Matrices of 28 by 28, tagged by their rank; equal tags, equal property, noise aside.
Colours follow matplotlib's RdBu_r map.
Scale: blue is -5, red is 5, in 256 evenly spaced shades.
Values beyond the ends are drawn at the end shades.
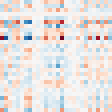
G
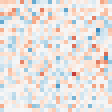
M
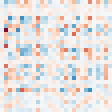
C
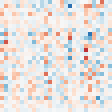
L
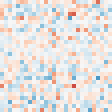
M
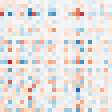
G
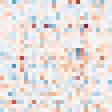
M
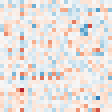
M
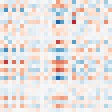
G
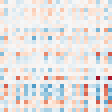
G
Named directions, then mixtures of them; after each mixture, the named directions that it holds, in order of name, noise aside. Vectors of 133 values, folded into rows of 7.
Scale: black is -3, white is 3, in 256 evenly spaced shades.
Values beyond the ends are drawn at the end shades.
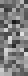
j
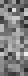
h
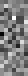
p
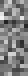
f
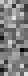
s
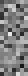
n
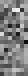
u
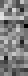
f, h.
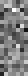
n, s, u.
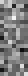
s.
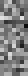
f.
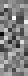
p.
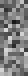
j.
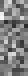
f.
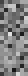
n.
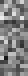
f.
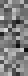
f, j, p.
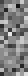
n.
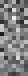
h, p.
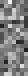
f, j, s.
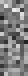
s, u.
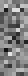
p, u.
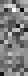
f, n, u.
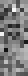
u.
